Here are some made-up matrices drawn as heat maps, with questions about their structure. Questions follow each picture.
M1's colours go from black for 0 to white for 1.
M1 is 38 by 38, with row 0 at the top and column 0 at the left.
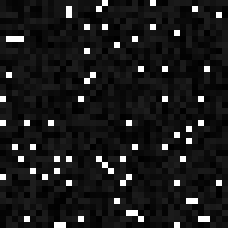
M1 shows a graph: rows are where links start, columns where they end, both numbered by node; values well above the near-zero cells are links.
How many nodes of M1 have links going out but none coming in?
7
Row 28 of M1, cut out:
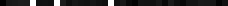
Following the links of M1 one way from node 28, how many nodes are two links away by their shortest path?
1
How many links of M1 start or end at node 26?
6
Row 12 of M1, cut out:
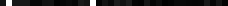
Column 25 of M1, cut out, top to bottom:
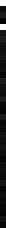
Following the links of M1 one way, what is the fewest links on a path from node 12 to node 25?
4
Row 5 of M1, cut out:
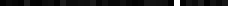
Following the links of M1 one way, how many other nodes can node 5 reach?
8
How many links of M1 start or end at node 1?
5
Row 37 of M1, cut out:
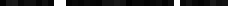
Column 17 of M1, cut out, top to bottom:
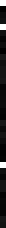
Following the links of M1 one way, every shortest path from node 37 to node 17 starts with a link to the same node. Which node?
node 29
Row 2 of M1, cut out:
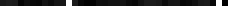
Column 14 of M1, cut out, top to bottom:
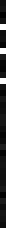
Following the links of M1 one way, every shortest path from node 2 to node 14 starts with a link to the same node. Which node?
node 36
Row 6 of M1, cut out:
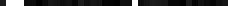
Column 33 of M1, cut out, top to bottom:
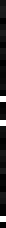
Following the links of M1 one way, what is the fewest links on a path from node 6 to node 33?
3
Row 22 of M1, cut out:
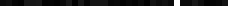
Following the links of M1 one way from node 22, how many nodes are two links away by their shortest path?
3
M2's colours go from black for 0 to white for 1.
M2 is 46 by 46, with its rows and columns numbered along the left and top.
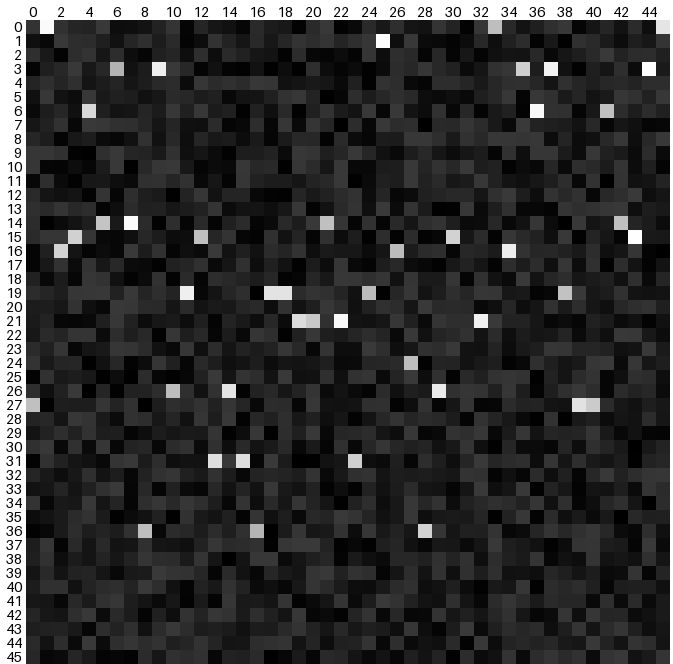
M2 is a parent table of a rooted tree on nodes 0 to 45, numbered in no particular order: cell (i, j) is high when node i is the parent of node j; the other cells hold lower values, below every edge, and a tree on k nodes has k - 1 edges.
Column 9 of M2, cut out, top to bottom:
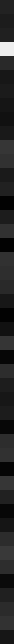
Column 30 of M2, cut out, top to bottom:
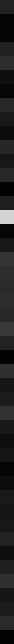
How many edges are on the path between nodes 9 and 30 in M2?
3
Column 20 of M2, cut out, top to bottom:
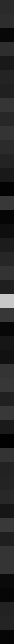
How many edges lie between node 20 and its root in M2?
9
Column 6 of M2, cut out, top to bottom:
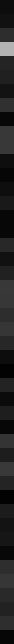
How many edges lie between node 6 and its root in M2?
3
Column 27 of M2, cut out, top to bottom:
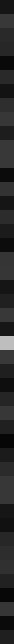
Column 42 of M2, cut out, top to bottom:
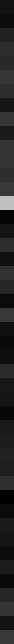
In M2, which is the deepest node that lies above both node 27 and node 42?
14
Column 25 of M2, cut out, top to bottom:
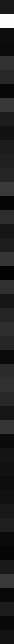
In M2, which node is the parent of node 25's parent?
0
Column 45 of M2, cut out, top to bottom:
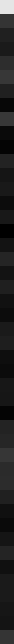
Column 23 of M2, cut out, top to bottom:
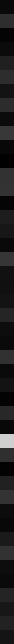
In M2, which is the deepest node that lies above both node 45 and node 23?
31
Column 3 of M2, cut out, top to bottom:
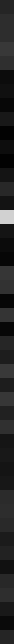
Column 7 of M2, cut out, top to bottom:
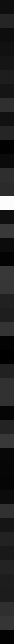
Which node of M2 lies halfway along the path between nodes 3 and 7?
16
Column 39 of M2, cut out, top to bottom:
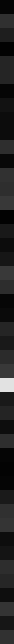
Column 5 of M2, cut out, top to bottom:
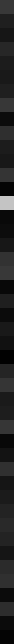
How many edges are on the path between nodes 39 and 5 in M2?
6
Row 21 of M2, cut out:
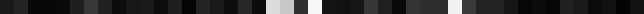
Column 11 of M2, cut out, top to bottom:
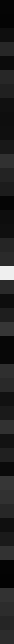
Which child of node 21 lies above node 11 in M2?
19
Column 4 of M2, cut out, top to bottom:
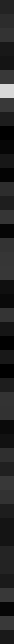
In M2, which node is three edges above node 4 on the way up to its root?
15
